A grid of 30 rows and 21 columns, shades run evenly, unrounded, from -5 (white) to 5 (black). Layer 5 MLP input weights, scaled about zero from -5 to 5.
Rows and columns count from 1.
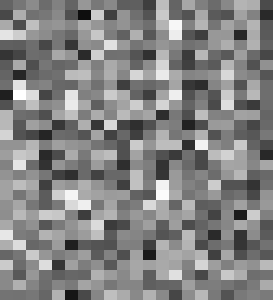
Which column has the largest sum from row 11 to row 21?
4
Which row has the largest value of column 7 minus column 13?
2
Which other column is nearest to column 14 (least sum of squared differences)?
3
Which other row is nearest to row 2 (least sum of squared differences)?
6
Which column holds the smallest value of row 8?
13
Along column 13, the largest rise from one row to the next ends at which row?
12
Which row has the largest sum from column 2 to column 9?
14
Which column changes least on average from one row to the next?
21
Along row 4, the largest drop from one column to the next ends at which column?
20
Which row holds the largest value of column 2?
8
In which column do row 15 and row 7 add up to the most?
15
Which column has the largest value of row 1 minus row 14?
1
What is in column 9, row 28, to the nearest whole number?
-1
